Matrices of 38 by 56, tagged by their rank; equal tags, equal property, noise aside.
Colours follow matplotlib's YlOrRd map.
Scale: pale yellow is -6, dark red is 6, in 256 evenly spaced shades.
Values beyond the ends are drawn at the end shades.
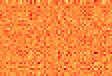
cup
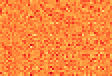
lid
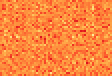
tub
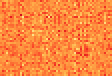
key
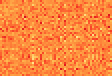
cup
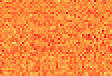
lid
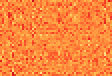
lid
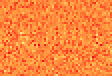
tub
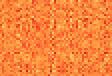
cup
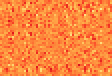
key
